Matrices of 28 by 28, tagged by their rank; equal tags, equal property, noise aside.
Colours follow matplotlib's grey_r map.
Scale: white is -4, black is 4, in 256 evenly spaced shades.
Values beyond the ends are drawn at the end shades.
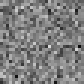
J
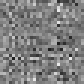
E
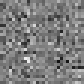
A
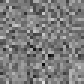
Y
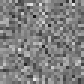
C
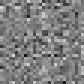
A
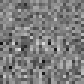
Y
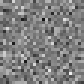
J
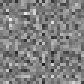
Y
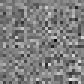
A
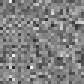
J
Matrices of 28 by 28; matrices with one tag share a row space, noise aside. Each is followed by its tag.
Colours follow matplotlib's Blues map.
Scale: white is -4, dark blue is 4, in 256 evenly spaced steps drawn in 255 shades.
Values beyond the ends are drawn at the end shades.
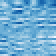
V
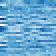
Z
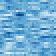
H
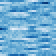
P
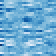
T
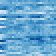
Z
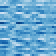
V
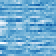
Z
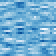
H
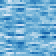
H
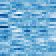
V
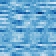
V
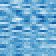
V
